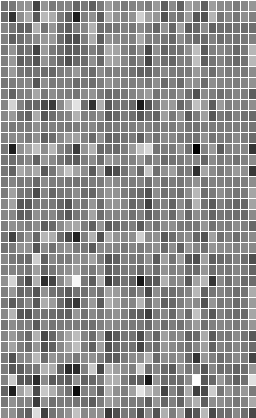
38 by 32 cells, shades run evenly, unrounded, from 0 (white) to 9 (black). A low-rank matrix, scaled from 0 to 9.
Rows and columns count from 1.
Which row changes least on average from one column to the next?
12
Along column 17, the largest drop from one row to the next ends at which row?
36
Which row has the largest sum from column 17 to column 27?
26
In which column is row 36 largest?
10
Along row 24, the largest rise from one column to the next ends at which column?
6
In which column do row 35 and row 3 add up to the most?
19
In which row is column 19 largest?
35
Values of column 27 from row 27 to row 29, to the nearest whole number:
5 4 6
